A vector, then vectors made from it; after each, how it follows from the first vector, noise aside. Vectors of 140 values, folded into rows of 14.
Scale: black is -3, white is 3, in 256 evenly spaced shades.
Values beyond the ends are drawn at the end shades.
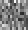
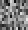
negated.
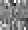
partly zeroed.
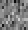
negated, partly zeroed.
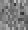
shrunk.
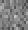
reversed, negated, shrunk.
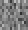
shrunk.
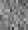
reversed, negated, shrunk.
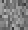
reversed, negated, shrunk.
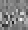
negated, partly zeroed.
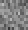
reversed, negated, shrunk.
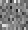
partly zeroed.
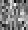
negated.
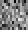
negated.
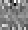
partly zeroed.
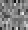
negated, partly zeroed.
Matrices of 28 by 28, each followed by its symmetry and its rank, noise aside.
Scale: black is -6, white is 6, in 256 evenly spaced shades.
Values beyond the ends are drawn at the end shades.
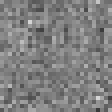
no symmetry, rank four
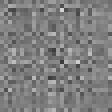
no symmetry, rank three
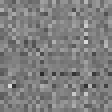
no symmetry, rank five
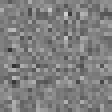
antisymmetric, rank four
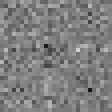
symmetric, rank five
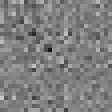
symmetric, rank five
